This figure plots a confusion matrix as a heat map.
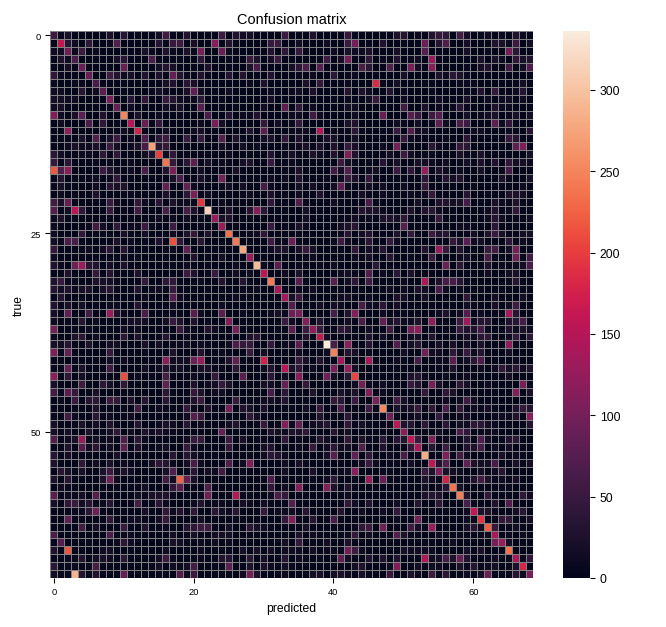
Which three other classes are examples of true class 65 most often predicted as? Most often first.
2, 42, 43
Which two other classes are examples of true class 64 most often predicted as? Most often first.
63, 1
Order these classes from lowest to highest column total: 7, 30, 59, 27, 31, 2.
7, 27, 30, 31, 59, 2
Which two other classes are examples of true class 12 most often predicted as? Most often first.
38, 2
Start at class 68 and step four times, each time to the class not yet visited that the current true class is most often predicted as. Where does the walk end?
66
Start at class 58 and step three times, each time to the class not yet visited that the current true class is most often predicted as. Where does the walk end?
0
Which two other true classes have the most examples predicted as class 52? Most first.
37, 61
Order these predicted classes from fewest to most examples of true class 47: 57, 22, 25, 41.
57, 22, 41, 25
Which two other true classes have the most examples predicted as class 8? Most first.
35, 56
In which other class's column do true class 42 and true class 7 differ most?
33
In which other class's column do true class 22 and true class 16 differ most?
3
